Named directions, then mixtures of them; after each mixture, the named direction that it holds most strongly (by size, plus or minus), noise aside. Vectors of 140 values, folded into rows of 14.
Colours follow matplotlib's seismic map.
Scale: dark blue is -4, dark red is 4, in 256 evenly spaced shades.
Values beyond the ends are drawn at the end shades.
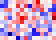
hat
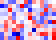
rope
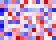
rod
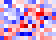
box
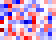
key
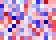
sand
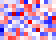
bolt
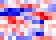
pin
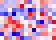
rope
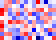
rod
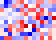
box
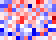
hat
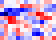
pin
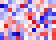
rope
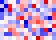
rod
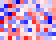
key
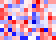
key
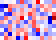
hat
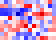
pin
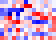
pin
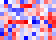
sand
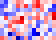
hat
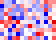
sand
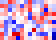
rope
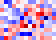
box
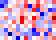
hat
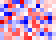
key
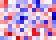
hat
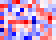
key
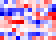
pin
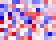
key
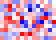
box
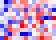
box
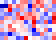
hat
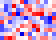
bolt
